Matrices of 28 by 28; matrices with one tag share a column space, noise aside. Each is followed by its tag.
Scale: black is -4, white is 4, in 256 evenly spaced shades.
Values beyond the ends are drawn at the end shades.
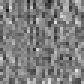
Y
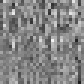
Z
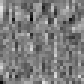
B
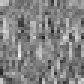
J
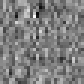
Y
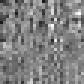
Z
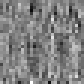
B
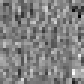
Y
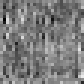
B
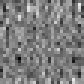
Y
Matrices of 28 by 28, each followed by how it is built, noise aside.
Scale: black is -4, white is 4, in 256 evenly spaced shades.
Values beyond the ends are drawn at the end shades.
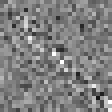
banded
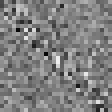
banded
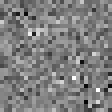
block diagonal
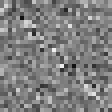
banded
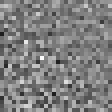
lower triangular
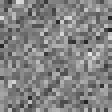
Hankel
